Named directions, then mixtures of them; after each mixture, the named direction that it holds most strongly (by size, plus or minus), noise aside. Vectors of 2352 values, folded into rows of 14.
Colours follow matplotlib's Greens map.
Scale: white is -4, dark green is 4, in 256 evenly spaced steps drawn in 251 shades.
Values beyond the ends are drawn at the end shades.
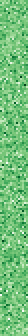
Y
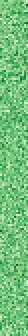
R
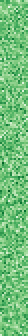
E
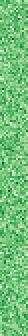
E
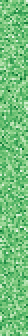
R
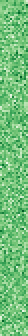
R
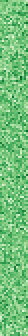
R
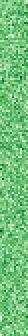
R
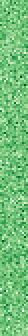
Y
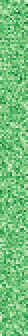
E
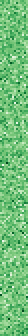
Y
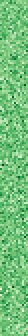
Y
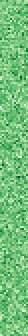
E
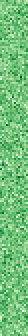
E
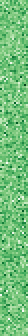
Y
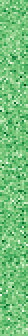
Y
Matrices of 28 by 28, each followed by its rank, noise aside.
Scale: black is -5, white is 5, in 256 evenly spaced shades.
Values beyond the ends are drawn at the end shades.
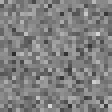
eight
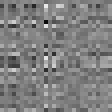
two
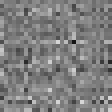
three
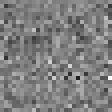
six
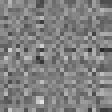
three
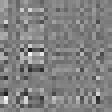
two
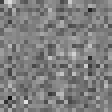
six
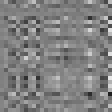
two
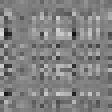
two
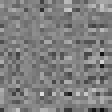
three
